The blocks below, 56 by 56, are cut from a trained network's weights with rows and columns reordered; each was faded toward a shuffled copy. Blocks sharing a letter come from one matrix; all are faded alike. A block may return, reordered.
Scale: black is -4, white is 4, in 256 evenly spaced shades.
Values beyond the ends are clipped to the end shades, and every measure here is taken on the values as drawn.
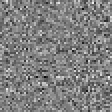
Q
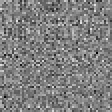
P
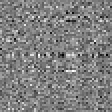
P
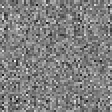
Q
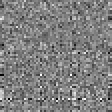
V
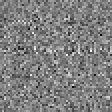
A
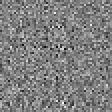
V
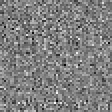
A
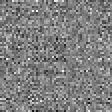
V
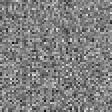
P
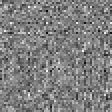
V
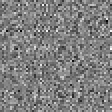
Q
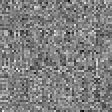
P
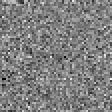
A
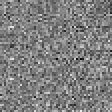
Q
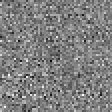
A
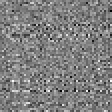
P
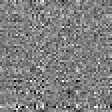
V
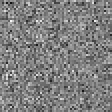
Q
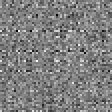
P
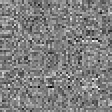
Q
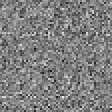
Q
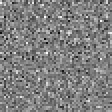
A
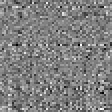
P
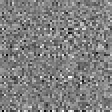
P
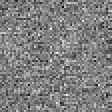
V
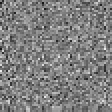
Q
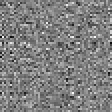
V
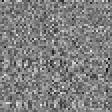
P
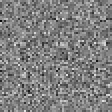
P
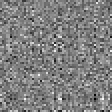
V
